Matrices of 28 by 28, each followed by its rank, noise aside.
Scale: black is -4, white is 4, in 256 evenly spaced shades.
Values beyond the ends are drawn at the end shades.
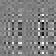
one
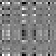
one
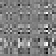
two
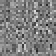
four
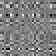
two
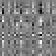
two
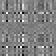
one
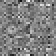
four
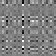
one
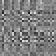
two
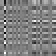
one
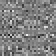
four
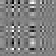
one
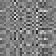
three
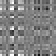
one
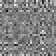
four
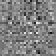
three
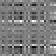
one
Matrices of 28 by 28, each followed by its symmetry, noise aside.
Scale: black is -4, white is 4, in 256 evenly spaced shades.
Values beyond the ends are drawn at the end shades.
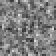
same after a half turn.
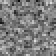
mirrored left to right.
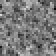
same after a half turn.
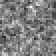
antisymmetric.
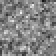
symmetric.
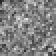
symmetric.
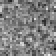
antisymmetric.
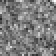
symmetric across the other diagonal.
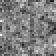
mirrored top to bottom.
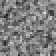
same after a half turn.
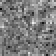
symmetric across the other diagonal.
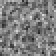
symmetric.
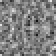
mirrored top to bottom.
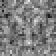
mirrored left to right.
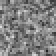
antisymmetric.
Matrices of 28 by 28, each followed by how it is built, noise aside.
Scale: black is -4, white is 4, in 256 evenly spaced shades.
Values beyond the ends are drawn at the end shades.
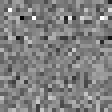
uneven rows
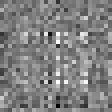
low rank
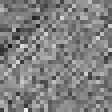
Hankel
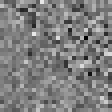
upper triangular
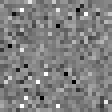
sparse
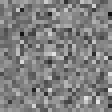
low rank
